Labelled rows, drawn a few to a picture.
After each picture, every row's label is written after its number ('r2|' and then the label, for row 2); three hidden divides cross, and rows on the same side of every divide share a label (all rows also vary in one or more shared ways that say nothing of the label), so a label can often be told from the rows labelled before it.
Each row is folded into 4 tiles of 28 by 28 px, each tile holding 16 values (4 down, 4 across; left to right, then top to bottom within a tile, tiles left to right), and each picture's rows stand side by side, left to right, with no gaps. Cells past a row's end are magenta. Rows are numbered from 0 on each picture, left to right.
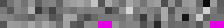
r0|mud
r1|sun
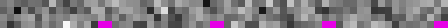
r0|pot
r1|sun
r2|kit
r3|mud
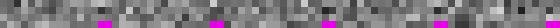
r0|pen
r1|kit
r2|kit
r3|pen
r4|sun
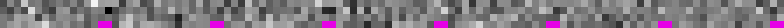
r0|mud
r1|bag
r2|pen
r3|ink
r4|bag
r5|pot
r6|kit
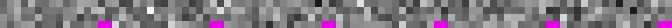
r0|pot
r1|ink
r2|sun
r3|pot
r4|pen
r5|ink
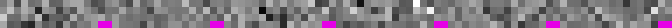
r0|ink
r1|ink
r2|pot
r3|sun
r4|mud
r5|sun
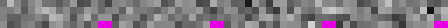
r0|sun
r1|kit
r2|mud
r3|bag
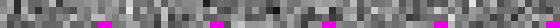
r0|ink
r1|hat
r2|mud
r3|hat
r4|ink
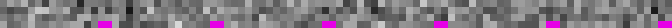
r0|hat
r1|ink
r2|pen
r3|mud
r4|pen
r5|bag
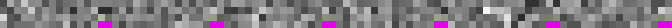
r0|ink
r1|pot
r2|hat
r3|hat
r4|sun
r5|hat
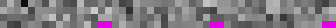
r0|sun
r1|pen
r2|hat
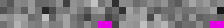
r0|mud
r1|bag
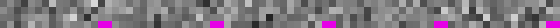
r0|mud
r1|sun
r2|ink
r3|kit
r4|mud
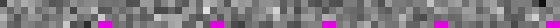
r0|ink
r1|pen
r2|sun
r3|mud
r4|sun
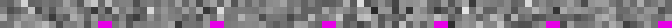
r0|mud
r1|kit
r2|hat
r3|ink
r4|bag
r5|kit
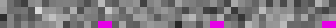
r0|kit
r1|kit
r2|kit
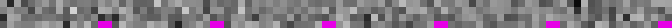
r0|bag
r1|bag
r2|bag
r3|pen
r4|hat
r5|pen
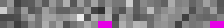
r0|kit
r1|bag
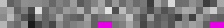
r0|ink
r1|pot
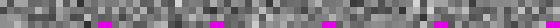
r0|pot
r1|kit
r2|bag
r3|pen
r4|bag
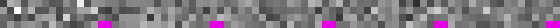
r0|kit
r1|bag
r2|mud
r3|hat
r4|ink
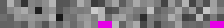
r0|hat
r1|ink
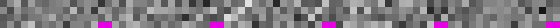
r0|bag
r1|hat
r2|ink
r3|bag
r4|bag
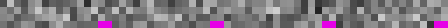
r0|sun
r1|kit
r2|hat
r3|kit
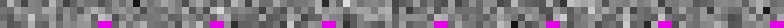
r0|hat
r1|bag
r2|pot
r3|sun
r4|kit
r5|pot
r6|bag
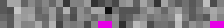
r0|hat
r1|pot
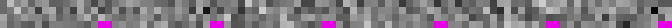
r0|sun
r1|bag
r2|ink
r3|hat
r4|mud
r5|bag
